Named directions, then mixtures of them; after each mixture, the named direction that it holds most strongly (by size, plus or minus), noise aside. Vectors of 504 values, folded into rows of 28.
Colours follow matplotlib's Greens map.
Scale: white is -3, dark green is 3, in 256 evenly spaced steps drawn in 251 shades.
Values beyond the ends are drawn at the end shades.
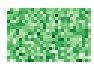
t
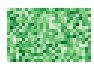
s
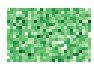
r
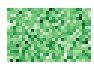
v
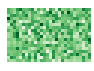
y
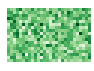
y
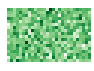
v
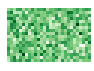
s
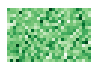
v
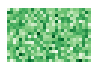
t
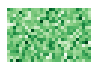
v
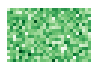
r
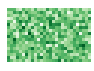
y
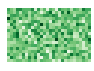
y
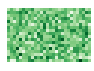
t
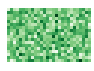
t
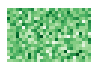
y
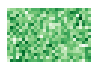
s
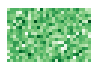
r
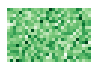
v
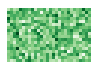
y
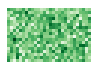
s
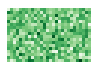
t
